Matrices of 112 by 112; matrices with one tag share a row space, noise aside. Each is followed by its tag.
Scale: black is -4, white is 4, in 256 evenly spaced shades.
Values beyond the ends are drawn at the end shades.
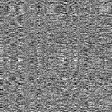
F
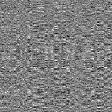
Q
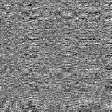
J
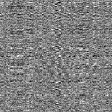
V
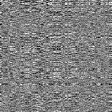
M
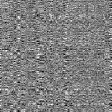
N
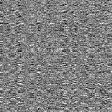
F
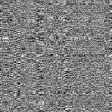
N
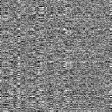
N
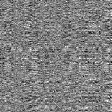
J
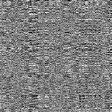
J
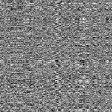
V
